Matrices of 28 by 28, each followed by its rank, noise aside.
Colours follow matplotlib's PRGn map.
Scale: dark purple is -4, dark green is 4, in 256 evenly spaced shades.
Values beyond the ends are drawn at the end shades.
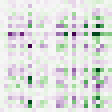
two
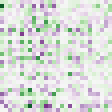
four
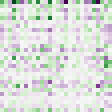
three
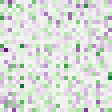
eight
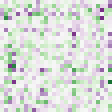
six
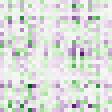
three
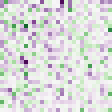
eight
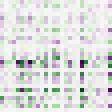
two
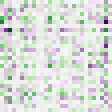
four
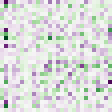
six
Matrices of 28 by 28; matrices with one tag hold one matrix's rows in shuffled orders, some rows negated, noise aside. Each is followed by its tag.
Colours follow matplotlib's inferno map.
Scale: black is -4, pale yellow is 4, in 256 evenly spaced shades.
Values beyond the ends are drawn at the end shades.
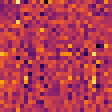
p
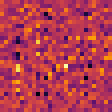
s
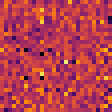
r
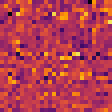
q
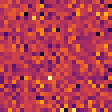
r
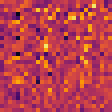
s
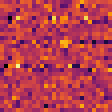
q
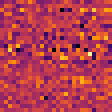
q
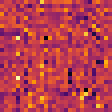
p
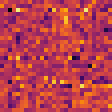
q
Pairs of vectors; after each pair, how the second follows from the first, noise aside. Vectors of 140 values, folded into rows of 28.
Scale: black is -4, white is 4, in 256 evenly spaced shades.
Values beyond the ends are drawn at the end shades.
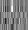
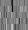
negated, partly zeroed.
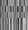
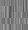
wrapped around, negated, shrunk.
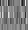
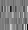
wrapped around, negated, partly zeroed.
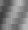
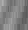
reversed, shrunk.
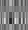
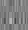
negated, shrunk.
